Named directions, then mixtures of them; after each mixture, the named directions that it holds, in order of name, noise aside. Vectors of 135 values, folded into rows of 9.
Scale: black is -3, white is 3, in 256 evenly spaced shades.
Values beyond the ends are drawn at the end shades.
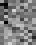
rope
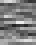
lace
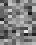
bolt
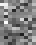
rope.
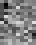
bolt, lace, rope.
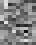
bolt, lace, rope.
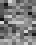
bolt, lace, rope.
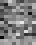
bolt, lace, rope.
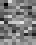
bolt, lace, rope.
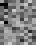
rope.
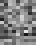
bolt.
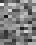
bolt, lace, rope.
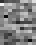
bolt, lace, rope.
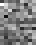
bolt, lace, rope.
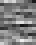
lace.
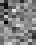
rope.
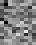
bolt, rope.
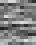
lace.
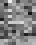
bolt, lace.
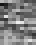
lace, rope.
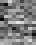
bolt, lace, rope.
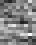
bolt, lace, rope.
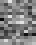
bolt, lace.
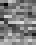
bolt, lace, rope.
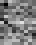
bolt, lace, rope.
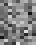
bolt.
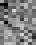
rope.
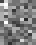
rope.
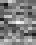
bolt, lace, rope.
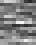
lace.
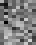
rope.
